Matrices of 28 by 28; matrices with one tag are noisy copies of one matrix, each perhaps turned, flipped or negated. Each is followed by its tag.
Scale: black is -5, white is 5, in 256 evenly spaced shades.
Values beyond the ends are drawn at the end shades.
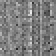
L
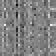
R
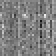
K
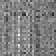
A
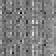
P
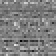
K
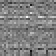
R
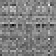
L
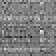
A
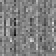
K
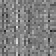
R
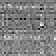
A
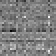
L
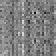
P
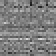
R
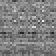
P
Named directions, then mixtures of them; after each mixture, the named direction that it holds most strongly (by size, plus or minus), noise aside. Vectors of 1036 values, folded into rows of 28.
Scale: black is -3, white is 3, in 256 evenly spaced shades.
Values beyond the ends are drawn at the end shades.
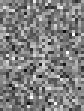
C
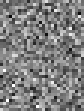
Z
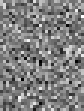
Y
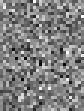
Y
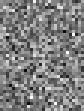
C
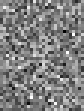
C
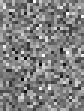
Y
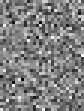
Z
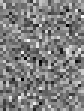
Y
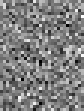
Y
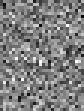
Y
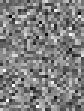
Z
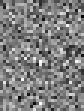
Y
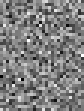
Z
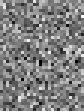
Y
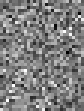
Z
